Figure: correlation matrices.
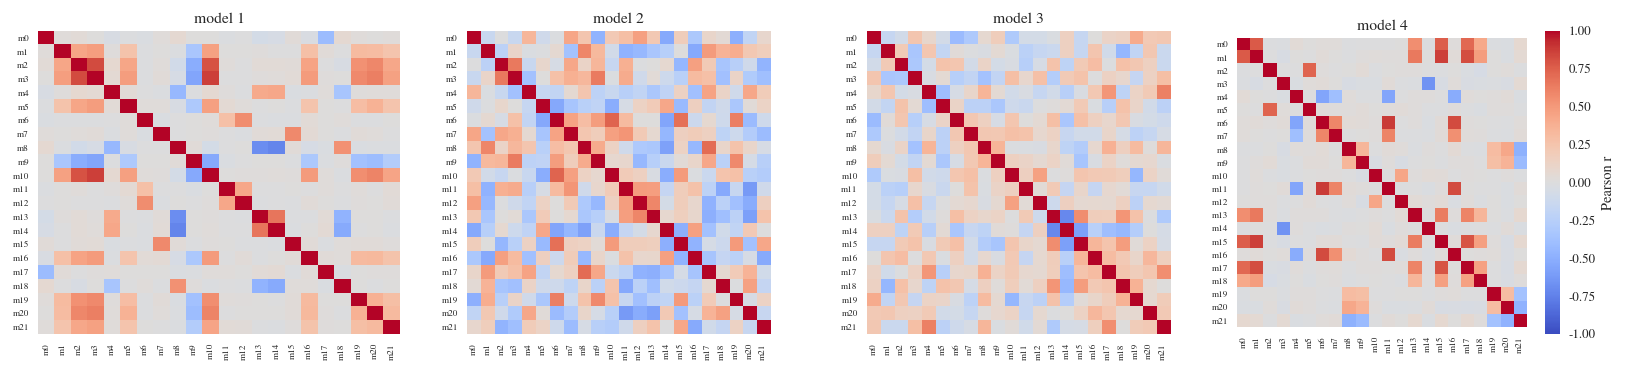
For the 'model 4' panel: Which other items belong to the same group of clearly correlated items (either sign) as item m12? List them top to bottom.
m10
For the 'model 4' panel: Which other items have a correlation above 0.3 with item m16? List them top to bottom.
m6, m7, m11
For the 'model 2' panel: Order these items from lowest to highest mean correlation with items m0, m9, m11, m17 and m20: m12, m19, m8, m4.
m12, m19, m4, m8
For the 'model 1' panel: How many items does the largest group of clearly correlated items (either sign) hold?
10
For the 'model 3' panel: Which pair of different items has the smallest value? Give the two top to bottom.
m13, m14
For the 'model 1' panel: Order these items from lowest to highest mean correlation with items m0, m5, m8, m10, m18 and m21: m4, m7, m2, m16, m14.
m14, m4, m7, m16, m2
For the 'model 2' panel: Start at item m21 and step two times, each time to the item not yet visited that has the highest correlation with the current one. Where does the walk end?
m6
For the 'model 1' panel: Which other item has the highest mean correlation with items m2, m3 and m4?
m10
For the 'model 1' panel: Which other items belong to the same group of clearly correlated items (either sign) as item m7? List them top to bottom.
m15
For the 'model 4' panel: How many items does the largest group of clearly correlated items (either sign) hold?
6
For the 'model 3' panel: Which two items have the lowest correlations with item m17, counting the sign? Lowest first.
m14, m5
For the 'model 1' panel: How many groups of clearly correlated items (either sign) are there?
5
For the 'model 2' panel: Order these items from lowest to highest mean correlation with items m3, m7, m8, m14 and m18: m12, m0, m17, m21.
m21, m12, m0, m17
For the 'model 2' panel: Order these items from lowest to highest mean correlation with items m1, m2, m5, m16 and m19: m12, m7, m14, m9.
m12, m7, m14, m9
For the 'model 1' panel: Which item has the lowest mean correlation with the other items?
m9
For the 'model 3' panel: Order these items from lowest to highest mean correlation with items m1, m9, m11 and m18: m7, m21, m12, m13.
m21, m12, m7, m13
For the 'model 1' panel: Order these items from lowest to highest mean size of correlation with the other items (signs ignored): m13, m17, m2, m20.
m17, m13, m20, m2
